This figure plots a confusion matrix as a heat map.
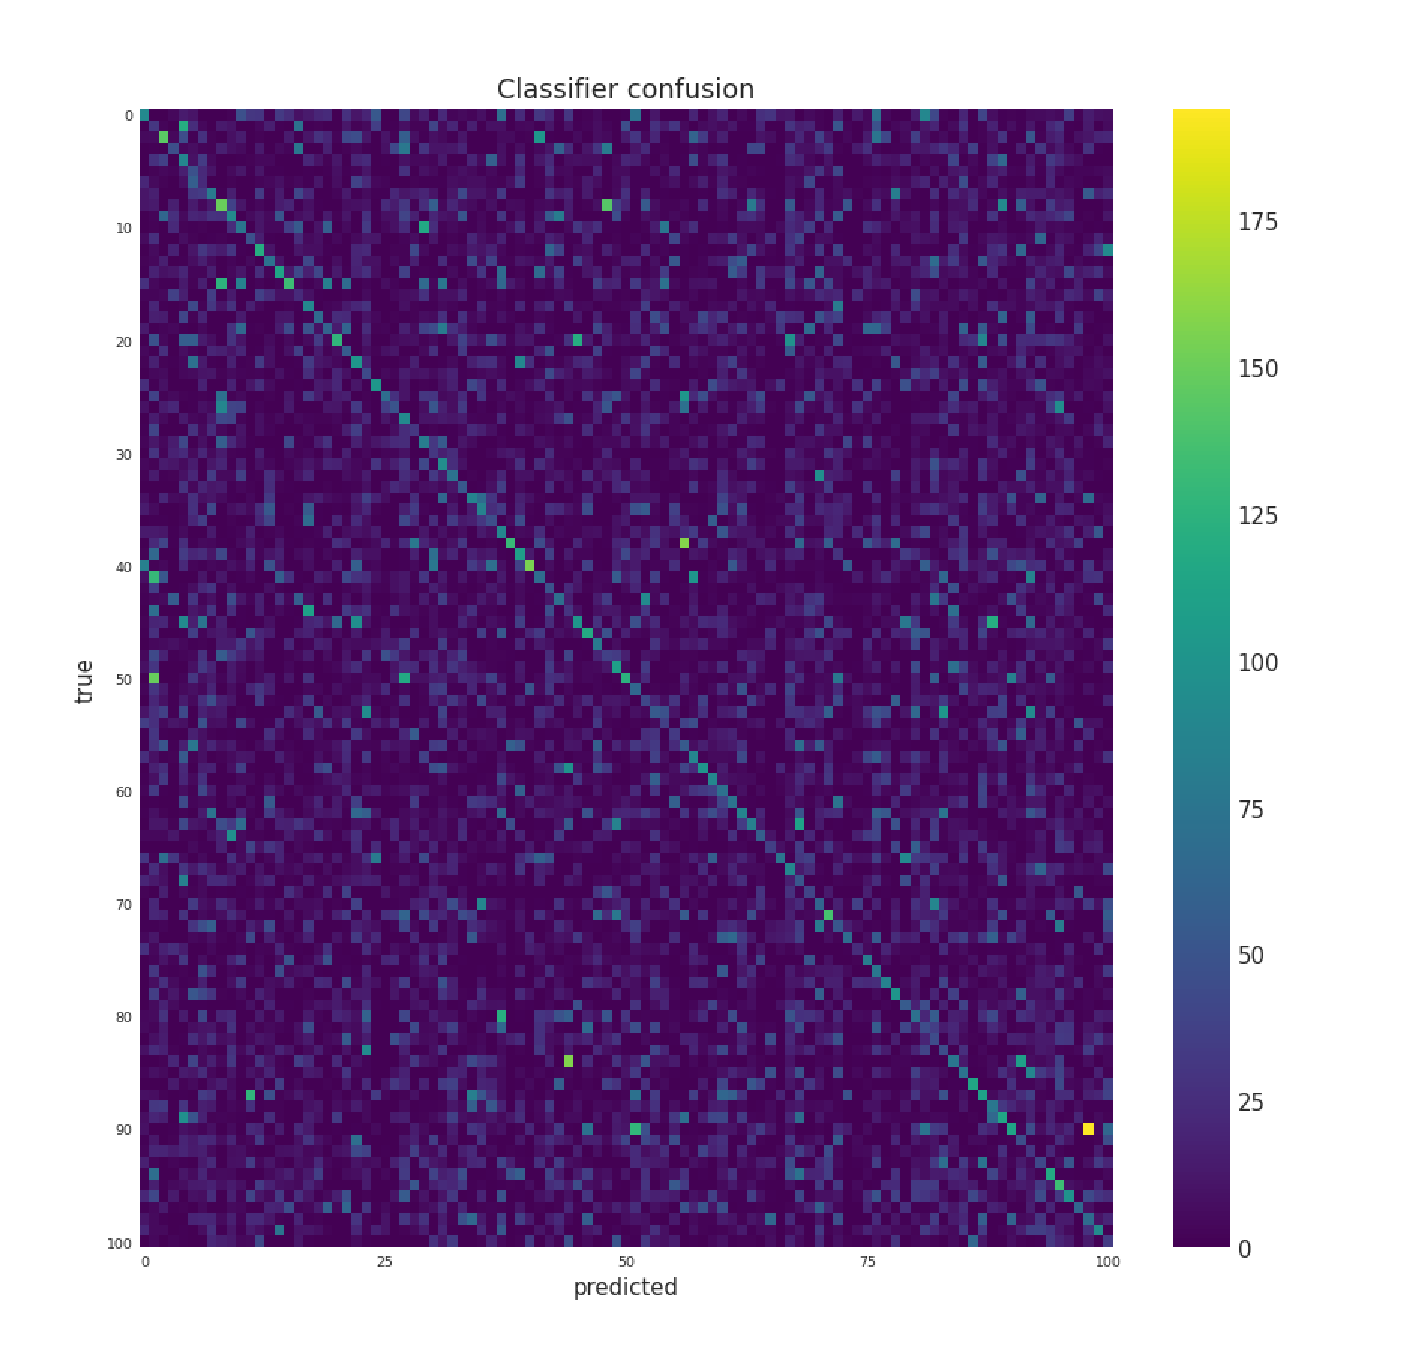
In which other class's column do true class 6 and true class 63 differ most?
68
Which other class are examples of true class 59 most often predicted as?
53
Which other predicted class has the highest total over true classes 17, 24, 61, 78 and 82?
72
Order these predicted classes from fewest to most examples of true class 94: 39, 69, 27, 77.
77, 69, 27, 39
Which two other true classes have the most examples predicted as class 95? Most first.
26, 72
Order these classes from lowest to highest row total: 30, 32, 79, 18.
30, 79, 32, 18
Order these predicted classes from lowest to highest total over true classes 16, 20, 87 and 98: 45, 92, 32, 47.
47, 32, 92, 45
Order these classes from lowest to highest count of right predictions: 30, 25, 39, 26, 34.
30, 26, 25, 34, 39
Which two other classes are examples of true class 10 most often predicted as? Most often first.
29, 54
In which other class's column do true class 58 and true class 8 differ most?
48
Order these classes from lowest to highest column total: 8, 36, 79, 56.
79, 36, 56, 8
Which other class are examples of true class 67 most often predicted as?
93
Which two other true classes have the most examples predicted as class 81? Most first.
0, 90
